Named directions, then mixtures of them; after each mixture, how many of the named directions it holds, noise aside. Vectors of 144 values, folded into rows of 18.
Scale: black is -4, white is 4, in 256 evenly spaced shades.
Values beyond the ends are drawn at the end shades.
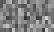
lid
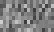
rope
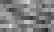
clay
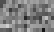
three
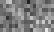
two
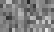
two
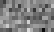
three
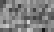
three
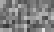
three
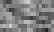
one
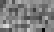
three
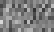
one
